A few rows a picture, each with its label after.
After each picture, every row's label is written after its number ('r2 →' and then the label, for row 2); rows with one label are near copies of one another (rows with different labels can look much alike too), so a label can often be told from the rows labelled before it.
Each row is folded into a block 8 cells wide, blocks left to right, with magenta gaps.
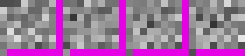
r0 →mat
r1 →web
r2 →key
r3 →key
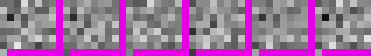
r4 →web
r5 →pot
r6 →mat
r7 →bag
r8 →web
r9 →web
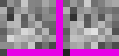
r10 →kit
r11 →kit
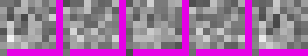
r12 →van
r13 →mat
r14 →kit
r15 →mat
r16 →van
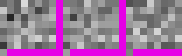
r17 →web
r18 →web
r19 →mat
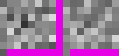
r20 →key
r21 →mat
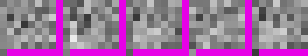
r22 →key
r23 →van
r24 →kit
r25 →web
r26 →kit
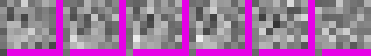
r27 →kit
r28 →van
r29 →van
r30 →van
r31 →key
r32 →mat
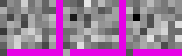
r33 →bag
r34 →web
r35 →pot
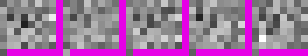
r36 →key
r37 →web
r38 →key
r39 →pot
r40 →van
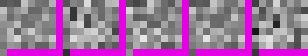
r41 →mat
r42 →kit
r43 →mat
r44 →mat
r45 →bag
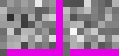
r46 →key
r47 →mat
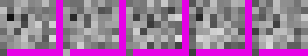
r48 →pot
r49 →web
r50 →key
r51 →kit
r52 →bag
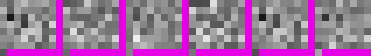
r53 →pot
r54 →mat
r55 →van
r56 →mat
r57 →pot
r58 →web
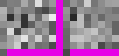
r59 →key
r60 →kit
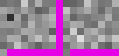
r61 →web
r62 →mat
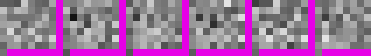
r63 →mat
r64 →pot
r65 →kit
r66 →key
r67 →mat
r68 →van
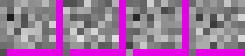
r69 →pot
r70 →mat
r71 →web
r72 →key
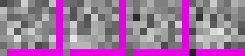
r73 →mat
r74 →van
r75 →pot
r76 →kit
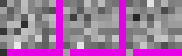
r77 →bag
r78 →web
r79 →web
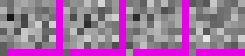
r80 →pot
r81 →key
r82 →web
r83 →mat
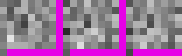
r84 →van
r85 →bag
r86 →bag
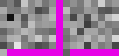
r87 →web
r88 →key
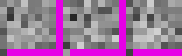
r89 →kit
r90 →web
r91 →kit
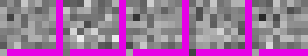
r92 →web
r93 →mat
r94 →web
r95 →kit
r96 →web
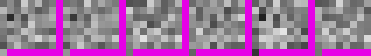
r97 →web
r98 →web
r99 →mat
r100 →key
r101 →kit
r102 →mat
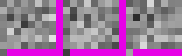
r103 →key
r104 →kit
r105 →web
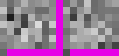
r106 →pot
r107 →kit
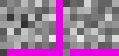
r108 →key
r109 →mat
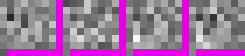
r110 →pot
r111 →mat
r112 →van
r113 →van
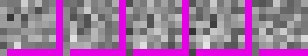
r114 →web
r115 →van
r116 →bag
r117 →bag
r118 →mat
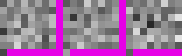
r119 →bag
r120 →web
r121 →key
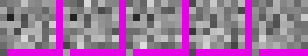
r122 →pot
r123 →web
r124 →web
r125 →bag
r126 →van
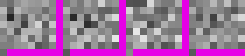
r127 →pot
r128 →key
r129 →mat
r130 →key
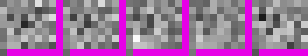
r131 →key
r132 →key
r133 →van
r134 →van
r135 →pot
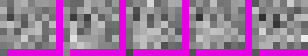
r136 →pot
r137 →van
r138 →kit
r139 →kit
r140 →key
